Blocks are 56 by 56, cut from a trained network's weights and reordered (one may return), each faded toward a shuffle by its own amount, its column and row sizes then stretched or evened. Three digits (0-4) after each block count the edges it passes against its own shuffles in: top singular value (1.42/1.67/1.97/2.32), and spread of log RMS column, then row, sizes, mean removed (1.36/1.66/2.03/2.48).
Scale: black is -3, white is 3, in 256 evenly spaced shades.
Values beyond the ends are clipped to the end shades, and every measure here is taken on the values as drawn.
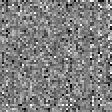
0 4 1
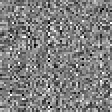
3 2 1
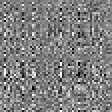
4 4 4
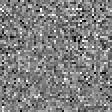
1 1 2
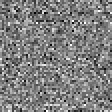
0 0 3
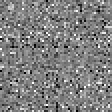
0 2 3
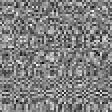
4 0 2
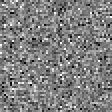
0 1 0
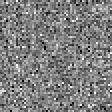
0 0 1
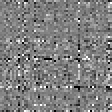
3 4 4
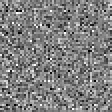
1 2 3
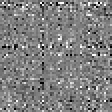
1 4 4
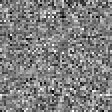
1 2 4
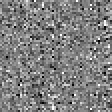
0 3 2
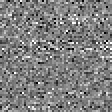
1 0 4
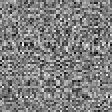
3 1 2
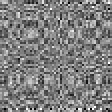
4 3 2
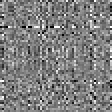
4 4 3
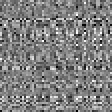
4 2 4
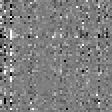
2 4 3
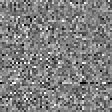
2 2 3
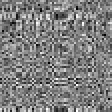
4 1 3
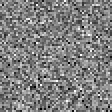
1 0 0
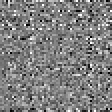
0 2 4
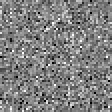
0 2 1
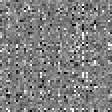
0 4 3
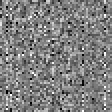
1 4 1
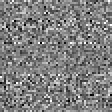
0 0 4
